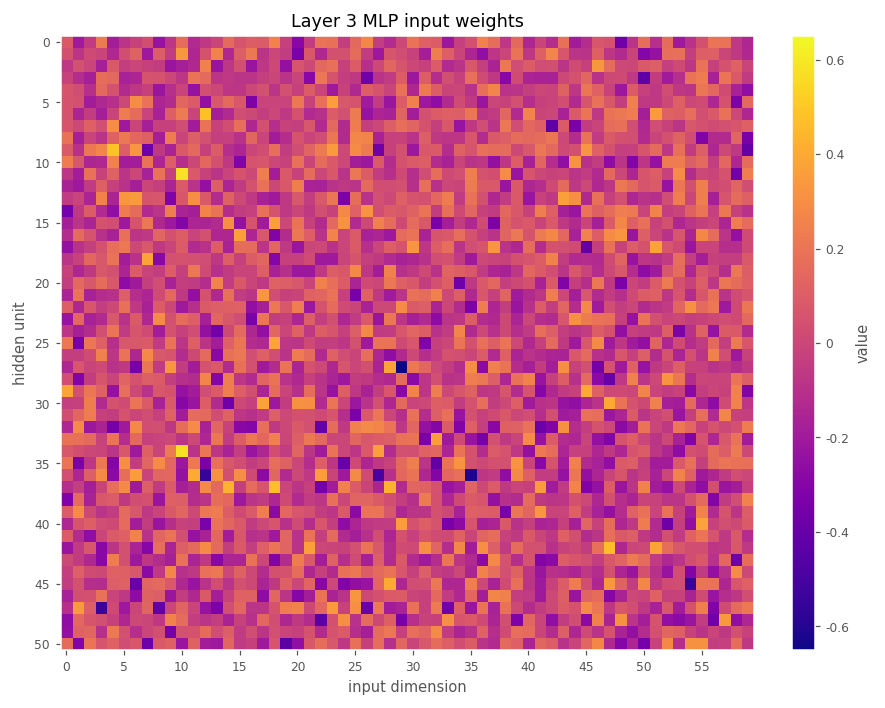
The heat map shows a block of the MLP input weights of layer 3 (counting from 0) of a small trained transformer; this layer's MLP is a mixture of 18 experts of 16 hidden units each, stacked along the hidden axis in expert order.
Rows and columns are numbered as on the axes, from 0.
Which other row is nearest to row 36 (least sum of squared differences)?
35
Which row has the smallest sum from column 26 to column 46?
36
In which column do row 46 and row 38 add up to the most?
25
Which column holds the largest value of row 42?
47
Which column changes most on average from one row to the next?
12
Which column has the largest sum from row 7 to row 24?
23
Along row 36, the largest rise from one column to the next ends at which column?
13
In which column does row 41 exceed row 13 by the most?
9
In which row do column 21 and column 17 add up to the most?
30
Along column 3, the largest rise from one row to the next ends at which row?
48
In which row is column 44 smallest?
7
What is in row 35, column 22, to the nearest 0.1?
0.1
